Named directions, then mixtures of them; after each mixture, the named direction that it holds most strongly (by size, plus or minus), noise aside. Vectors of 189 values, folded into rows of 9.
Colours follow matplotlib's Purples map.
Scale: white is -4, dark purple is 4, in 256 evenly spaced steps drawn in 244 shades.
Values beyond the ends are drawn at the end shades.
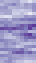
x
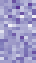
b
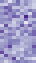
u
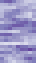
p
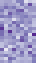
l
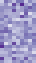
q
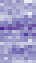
x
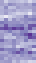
x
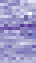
x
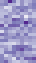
u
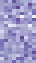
b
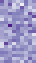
q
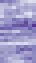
p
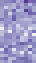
l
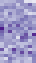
l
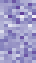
b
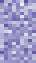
q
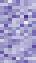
u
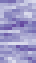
p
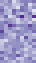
b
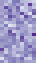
b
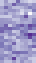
x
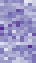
l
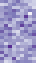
u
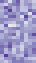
u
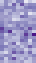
q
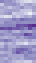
x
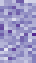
l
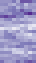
x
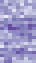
x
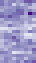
x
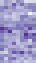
x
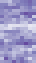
p
